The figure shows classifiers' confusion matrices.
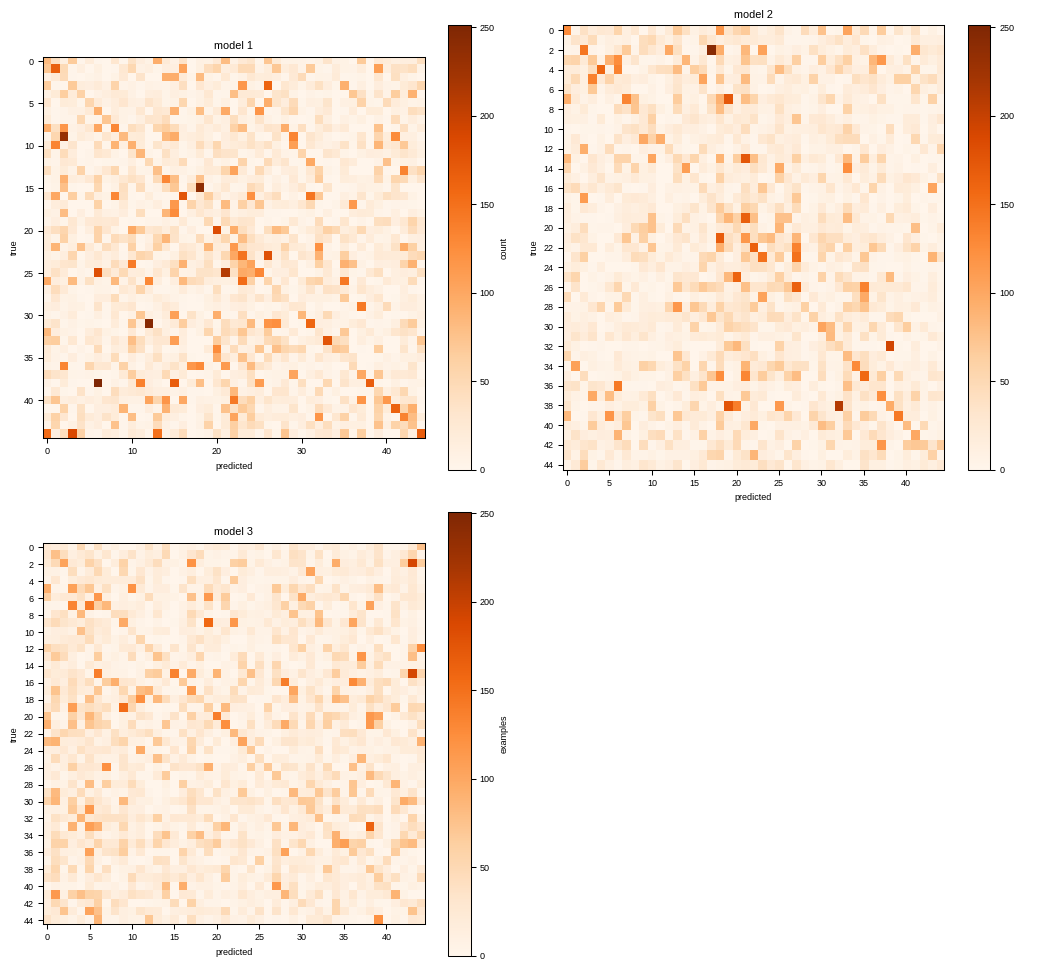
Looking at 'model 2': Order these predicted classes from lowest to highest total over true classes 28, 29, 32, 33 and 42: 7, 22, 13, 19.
7, 22, 19, 13
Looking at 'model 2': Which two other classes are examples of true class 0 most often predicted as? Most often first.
18, 33
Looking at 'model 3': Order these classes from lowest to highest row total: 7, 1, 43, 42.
42, 1, 43, 7
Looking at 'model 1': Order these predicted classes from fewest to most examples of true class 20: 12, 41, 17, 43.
41, 17, 12, 43
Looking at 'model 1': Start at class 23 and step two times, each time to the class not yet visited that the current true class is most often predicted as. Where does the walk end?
35
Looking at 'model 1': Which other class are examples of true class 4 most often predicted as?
43
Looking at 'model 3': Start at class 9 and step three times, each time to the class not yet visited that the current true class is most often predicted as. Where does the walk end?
31
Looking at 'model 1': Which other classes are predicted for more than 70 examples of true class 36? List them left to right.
2, 17, 18, 21, 24
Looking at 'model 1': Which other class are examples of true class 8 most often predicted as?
2
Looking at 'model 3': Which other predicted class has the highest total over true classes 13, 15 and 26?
43
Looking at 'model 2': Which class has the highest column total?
21
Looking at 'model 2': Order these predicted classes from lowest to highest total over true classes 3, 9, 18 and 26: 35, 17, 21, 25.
17, 25, 35, 21
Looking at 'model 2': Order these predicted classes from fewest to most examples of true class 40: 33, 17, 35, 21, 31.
17, 35, 21, 33, 31
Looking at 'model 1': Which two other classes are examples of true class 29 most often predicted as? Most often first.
37, 40
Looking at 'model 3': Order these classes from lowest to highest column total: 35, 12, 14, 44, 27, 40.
40, 12, 35, 14, 44, 27
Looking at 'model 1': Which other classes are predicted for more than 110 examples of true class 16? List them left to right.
8, 24, 31
